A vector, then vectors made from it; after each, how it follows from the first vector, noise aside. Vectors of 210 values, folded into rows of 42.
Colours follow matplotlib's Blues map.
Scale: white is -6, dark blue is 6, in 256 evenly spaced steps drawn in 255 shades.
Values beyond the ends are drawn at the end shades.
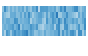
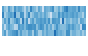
wrapped around, negated.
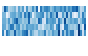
scaled up.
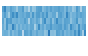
reversed, negated, partly zeroed.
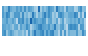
negated.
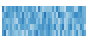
negated.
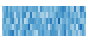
wrapped around, negated.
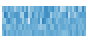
reversed, negated, partly zeroed.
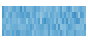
wrapped around, shrunk.
